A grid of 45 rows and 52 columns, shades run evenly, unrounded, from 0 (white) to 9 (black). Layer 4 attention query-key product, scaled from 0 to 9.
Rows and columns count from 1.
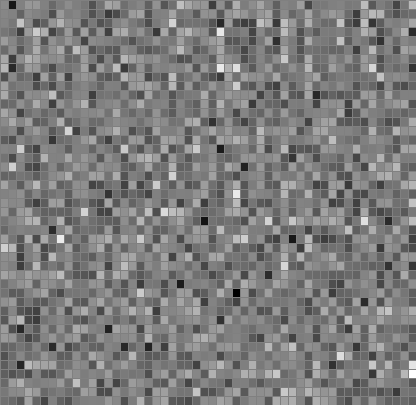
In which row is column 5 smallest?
4
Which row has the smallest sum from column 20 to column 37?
42
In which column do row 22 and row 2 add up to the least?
30
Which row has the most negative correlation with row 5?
9
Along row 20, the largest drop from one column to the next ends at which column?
22
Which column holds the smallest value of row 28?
1
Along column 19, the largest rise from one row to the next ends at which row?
39
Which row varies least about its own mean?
13
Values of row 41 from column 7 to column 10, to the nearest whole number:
3 5 5 4
